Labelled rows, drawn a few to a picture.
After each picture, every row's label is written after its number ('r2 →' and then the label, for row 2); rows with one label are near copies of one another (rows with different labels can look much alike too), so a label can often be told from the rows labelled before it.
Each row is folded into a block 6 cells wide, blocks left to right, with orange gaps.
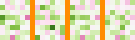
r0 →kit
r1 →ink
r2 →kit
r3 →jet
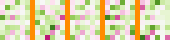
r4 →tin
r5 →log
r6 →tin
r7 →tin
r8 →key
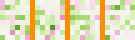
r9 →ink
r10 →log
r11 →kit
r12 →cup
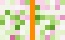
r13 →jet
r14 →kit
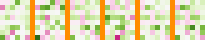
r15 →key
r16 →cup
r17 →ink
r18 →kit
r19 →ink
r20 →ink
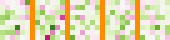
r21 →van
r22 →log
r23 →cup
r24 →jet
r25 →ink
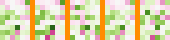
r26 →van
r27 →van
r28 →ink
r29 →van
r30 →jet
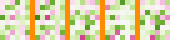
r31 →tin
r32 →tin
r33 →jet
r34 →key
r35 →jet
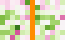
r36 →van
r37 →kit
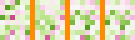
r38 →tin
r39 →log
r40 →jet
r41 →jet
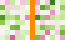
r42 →kit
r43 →tin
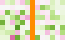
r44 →jet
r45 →ink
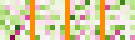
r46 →log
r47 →ink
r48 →tin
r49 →key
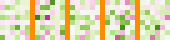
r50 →ink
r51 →tin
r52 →kit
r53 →jet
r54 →log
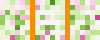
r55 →jet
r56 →key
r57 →kit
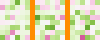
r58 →key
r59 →kit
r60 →jet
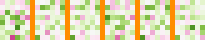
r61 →jet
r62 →cup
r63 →cup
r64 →kit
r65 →cup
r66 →ink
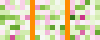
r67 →kit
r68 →ink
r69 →tin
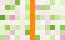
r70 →tin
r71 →ink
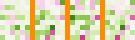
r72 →ink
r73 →van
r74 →kit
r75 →log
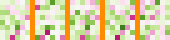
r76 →log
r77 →key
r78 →jet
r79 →log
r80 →tin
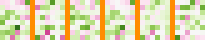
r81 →van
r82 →key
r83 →kit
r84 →van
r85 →key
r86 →cup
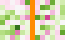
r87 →van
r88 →tin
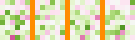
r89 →jet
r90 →tin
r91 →log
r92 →van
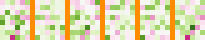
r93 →jet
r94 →ink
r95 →van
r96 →cup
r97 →cup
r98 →log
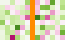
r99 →log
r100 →tin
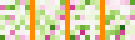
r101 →cup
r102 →log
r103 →key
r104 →van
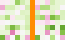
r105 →key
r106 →ink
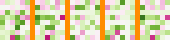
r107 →jet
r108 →kit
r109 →cup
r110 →key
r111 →kit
